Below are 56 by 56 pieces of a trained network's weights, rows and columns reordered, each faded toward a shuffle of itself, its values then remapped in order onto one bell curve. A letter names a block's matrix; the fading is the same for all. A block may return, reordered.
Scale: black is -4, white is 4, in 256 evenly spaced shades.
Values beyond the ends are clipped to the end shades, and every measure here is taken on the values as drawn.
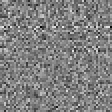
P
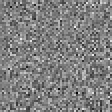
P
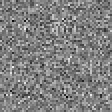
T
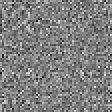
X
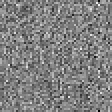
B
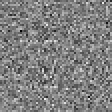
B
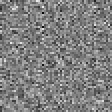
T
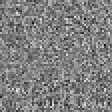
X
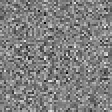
B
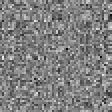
T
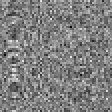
T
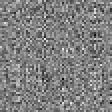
T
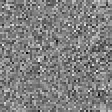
X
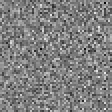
B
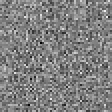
X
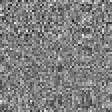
P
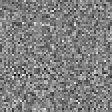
X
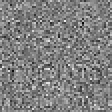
T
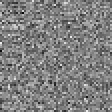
X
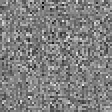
X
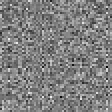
T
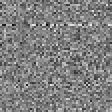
P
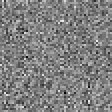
X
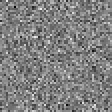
B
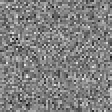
X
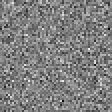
B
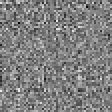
P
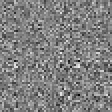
P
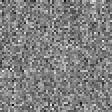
X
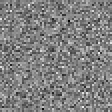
B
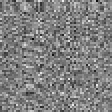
T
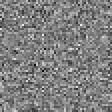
X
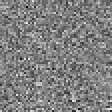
X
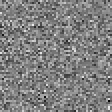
X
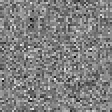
X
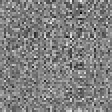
T
